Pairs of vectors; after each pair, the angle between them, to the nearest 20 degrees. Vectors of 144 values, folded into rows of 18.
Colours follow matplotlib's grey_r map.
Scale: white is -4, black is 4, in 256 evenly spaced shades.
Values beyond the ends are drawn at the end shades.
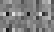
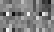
160 degrees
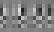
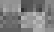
60 degrees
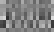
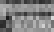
60 degrees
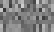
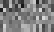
160 degrees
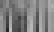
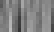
60 degrees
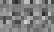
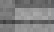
80 degrees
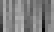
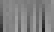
40 degrees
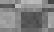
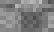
20 degrees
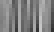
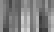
120 degrees
